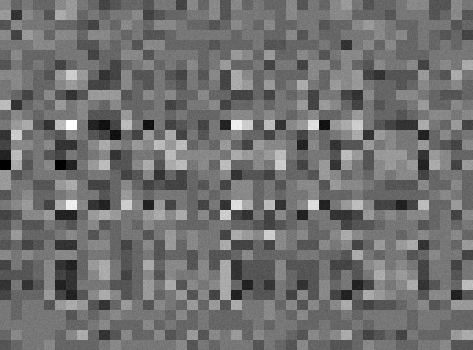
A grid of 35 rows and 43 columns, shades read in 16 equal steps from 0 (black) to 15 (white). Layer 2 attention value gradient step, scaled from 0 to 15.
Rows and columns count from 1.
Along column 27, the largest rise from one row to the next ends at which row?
31
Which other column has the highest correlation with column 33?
23
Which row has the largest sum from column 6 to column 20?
15
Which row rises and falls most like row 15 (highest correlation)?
22
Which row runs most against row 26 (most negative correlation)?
29
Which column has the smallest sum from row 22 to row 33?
7
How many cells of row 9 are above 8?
7
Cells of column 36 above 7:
8
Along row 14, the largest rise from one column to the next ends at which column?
2
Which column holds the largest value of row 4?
3
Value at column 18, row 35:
5
